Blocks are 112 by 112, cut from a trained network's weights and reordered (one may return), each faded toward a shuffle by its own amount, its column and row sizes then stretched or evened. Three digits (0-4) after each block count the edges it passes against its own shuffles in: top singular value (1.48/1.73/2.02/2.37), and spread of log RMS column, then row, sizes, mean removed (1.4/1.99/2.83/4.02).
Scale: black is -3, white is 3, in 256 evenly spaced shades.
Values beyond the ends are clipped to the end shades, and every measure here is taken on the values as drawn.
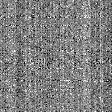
3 0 2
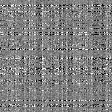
4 1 4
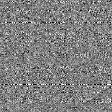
2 1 3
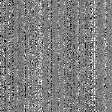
3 4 0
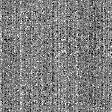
3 1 2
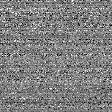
2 0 3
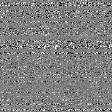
0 0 4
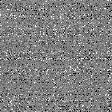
0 2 3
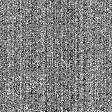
3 0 2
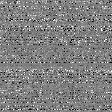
0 0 4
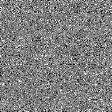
0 1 3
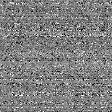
1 1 3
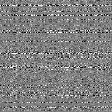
4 1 4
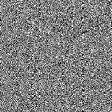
2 2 0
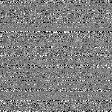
1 0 4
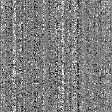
3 3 2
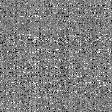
1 0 3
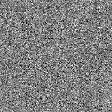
1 1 1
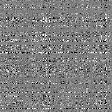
0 3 4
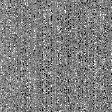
1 3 0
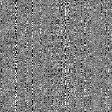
3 4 0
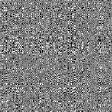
4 3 3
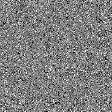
0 2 1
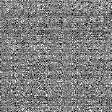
2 3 0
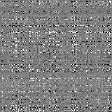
1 3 4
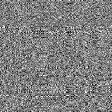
3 0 3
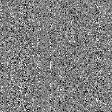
0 3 1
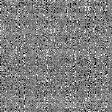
1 3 0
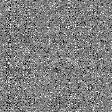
0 2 0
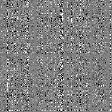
1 4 3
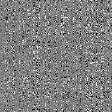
0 4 3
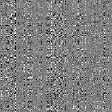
4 4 3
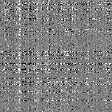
3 2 4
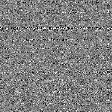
1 1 3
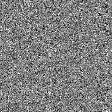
0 2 0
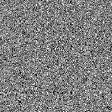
0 1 0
